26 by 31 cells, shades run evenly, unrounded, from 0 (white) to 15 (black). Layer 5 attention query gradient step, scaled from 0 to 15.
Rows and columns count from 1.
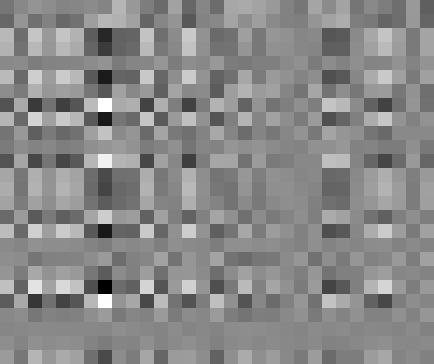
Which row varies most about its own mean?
21
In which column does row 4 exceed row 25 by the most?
8
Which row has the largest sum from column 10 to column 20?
22
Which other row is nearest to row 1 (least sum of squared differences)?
11
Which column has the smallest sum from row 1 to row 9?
3
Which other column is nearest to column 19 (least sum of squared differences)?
30
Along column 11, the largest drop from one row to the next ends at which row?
9
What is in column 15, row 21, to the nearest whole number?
6
